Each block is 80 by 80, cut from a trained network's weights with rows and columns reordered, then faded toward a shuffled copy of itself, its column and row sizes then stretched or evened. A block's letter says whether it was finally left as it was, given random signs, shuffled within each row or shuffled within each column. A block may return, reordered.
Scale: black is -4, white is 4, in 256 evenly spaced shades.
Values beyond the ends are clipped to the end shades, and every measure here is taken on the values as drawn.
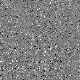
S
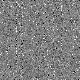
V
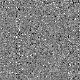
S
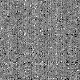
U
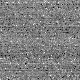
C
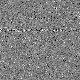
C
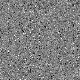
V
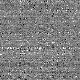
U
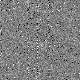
V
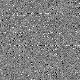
S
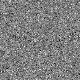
C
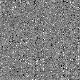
S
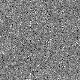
V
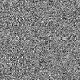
U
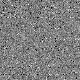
C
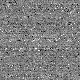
C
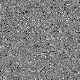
C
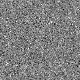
C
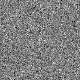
V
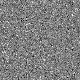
V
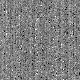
V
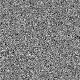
C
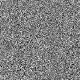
S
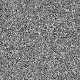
S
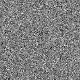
V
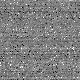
C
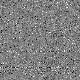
C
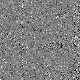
S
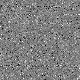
C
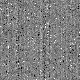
V
